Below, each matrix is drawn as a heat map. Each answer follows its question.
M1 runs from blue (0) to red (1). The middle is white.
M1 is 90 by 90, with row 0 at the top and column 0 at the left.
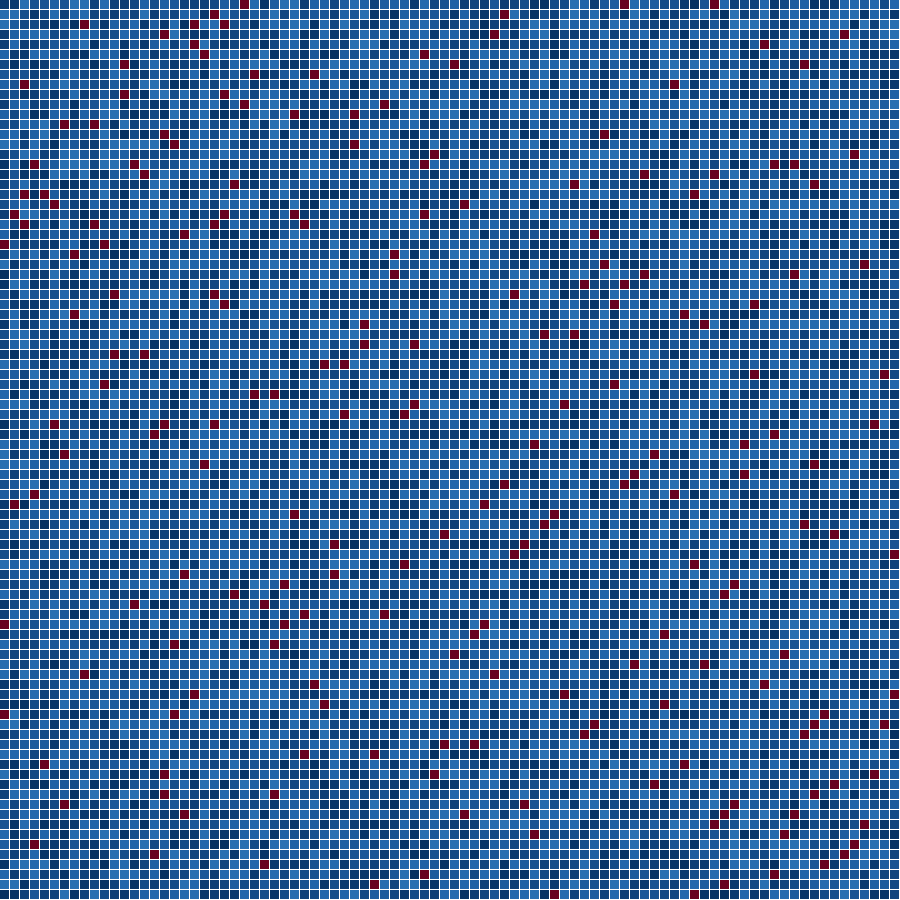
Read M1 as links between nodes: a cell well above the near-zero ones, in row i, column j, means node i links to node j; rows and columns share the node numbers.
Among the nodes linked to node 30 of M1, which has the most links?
node 22
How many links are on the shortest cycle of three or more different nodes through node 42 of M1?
4
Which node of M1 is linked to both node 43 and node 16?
node 77
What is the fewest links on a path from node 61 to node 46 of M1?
7
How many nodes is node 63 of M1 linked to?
2
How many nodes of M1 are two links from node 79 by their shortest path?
9
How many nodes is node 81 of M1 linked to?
4
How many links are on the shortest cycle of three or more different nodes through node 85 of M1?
7
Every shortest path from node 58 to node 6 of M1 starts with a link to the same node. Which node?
node 73
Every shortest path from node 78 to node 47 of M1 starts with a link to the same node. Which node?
node 83
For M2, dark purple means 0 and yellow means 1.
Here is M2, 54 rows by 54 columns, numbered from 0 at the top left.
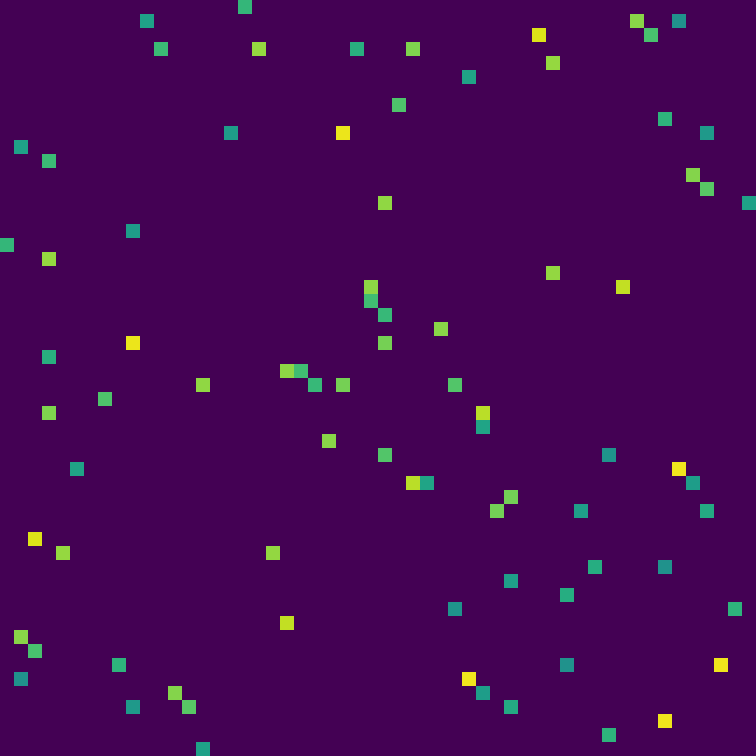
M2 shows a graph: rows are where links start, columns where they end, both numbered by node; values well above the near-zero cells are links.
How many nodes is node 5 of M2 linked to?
1
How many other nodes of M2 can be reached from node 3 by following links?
8
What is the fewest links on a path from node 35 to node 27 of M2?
5
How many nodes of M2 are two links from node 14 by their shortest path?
3
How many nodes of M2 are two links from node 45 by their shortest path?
2
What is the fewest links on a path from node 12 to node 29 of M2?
3
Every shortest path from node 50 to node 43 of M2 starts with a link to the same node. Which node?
node 9
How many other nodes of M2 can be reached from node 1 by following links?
5
